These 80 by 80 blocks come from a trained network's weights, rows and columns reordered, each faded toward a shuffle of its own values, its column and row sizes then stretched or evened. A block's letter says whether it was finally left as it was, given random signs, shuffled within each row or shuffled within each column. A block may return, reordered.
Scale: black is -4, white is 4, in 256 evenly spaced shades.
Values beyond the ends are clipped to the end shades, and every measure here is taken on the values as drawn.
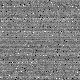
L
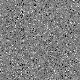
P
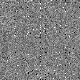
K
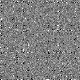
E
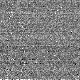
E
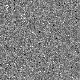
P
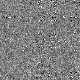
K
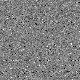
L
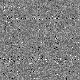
K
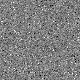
L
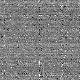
E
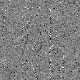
P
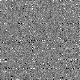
K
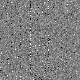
P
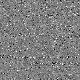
L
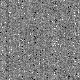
P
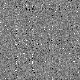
K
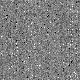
P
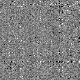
E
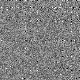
K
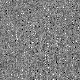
P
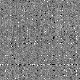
E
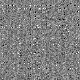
E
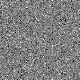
P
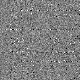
K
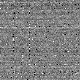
E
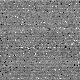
L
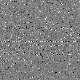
L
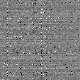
E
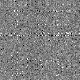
E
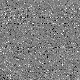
L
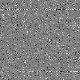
K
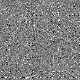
K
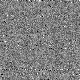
L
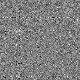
K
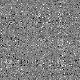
E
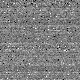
L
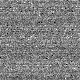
L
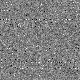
L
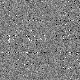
K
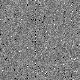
P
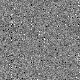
K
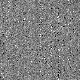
P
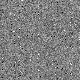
P
